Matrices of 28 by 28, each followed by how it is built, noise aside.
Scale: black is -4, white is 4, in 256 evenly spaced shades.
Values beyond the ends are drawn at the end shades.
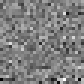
uneven rows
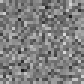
noise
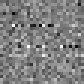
uneven rows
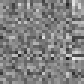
low rank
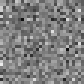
low rank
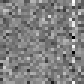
uneven columns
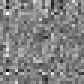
low rank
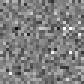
uneven rows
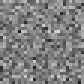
repeating columns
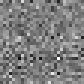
low rank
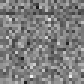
repeating columns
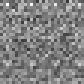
repeating columns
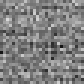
blocks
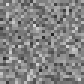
noise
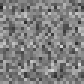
repeating columns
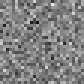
noise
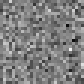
noise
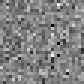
uneven columns
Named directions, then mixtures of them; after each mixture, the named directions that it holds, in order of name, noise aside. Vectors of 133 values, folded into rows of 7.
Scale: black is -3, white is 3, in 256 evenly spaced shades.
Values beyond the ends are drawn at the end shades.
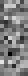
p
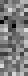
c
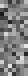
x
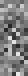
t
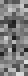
c, t.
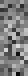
t.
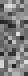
c, p, t.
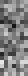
c, p, x.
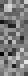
c, p, t.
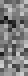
c, t, x.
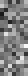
x.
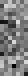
c, p, t.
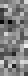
c, p, x.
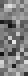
c, p, t.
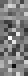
p, t.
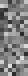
x.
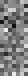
c.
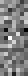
c, p, t.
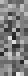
t.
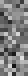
p, t, x.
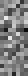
c, p, t.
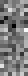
c.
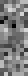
c.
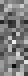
c, p, t.
